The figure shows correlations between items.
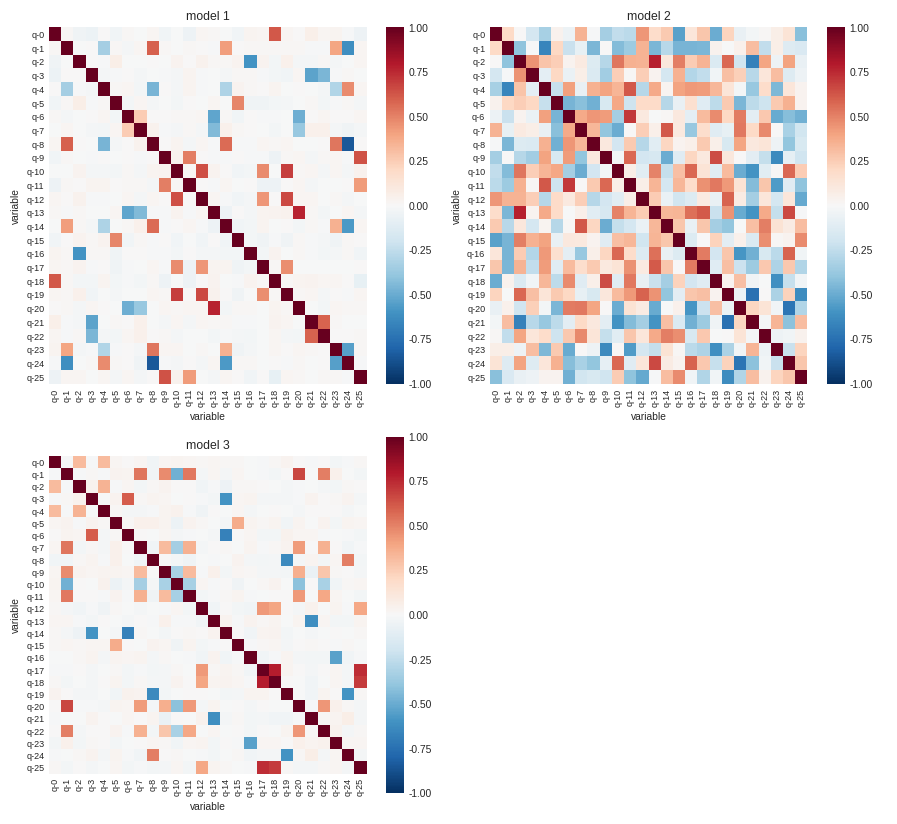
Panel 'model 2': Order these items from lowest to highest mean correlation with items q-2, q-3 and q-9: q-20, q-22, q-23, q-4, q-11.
q-23, q-20, q-22, q-4, q-11
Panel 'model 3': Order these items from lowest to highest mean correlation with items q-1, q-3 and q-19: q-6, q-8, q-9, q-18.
q-8, q-18, q-9, q-6
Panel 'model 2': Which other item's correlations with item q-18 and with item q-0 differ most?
q-9
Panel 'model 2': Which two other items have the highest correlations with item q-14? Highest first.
q-7, q-22
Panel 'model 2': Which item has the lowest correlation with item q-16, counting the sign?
q-20
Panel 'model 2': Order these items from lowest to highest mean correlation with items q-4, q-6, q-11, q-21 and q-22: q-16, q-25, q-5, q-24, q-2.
q-5, q-24, q-25, q-16, q-2
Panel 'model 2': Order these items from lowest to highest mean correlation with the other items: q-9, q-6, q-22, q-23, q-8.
q-23, q-9, q-8, q-6, q-22
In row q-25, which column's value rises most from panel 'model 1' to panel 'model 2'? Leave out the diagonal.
q-15
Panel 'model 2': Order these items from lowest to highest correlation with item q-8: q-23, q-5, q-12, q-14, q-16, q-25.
q-5, q-12, q-25, q-23, q-16, q-14
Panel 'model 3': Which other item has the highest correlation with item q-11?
q-1
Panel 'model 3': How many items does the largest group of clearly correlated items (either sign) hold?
7
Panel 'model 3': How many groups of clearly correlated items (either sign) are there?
8
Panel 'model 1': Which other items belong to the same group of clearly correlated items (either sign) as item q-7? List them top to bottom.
q-6, q-13, q-20
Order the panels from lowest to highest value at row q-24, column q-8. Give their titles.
model 1, model 2, model 3
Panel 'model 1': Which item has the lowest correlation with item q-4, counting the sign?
q-8
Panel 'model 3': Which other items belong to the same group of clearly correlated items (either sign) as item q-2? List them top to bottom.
q-0, q-4
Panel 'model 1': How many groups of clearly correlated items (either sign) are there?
8
